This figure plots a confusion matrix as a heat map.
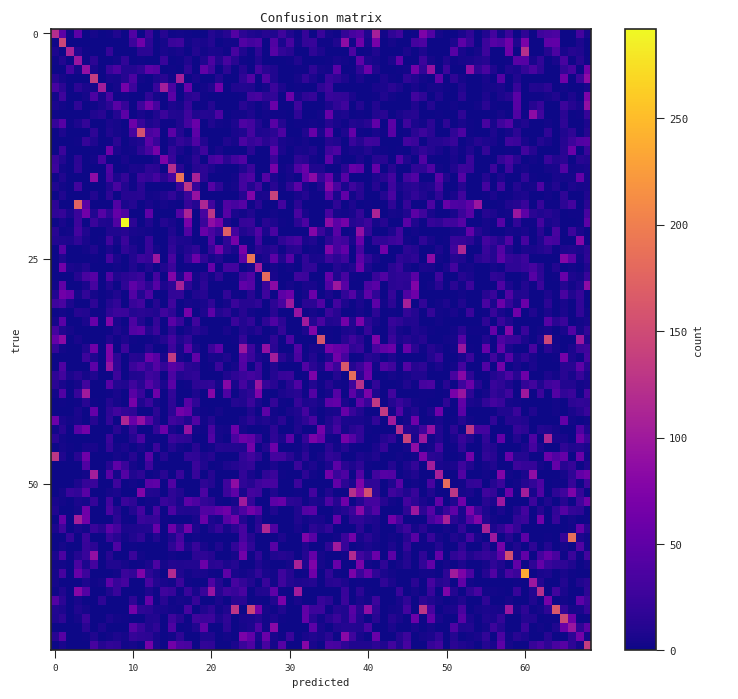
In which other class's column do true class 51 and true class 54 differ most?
40
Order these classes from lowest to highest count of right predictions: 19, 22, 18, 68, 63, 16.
63, 18, 19, 68, 22, 16
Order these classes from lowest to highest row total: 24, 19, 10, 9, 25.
9, 10, 24, 19, 25
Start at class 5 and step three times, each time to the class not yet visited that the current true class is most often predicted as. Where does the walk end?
28
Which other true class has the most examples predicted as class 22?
39
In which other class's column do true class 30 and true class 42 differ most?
45
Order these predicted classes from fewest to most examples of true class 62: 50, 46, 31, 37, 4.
46, 37, 4, 50, 31
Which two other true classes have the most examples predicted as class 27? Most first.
55, 35
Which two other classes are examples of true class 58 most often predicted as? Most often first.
38, 5
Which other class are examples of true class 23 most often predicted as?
67
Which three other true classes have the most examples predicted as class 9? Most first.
21, 43, 6
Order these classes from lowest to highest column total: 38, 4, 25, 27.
27, 4, 38, 25
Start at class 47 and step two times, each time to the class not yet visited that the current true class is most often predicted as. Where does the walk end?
41
